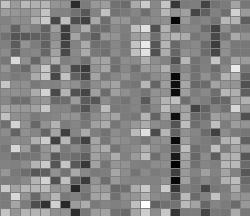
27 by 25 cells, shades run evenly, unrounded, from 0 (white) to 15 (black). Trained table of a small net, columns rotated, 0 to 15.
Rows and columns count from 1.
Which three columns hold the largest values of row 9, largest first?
9, 8, 6
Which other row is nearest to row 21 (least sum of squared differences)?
23
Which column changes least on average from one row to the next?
13
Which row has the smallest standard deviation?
22
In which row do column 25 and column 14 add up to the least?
26
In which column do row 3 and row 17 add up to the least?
15
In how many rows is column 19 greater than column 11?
7
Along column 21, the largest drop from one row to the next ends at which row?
25
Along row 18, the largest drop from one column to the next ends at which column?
19
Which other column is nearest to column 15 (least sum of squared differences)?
14
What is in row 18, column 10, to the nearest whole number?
5
